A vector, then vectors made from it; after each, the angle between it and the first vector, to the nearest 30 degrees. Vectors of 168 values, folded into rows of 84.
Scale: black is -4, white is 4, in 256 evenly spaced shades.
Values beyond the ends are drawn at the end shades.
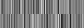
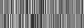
120 degrees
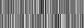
150 degrees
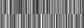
90 degrees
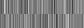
90 degrees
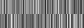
120 degrees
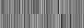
30 degrees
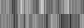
60 degrees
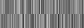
120 degrees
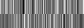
90 degrees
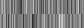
120 degrees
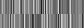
150 degrees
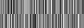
120 degrees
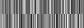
90 degrees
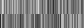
120 degrees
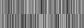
120 degrees
